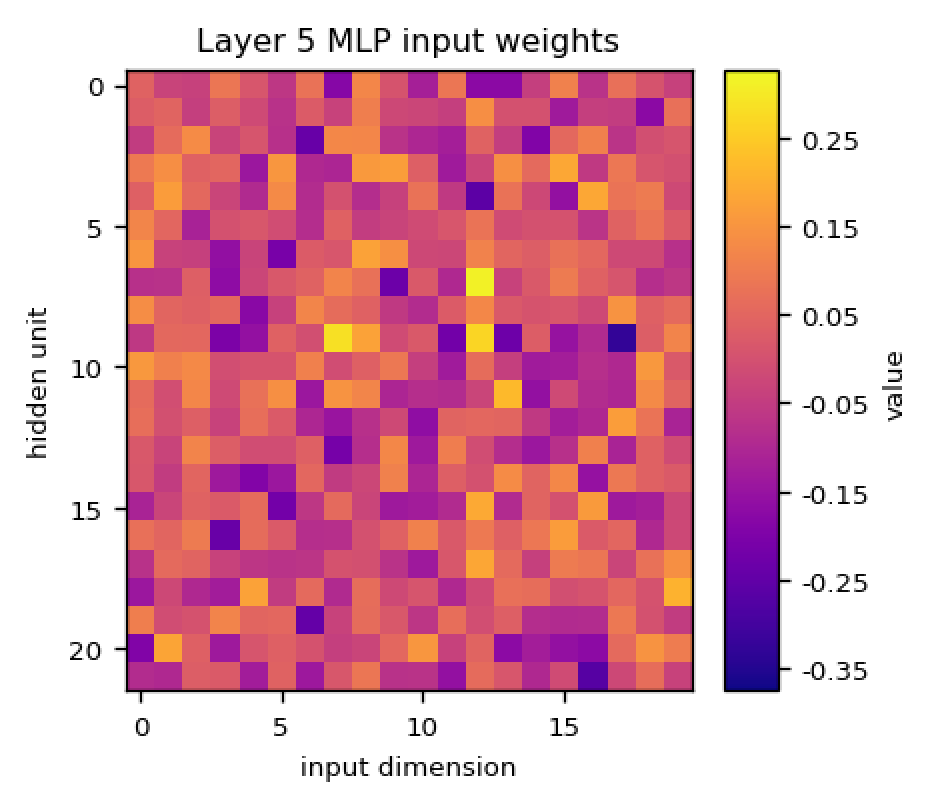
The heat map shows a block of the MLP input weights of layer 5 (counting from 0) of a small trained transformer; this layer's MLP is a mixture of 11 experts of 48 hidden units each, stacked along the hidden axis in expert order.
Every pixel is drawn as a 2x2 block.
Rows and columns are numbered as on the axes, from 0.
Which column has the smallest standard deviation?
2
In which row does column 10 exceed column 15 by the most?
20
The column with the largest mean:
12
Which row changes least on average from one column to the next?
5
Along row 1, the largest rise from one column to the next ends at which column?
19
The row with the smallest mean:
21
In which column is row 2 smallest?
6
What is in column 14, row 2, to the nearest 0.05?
-0.2
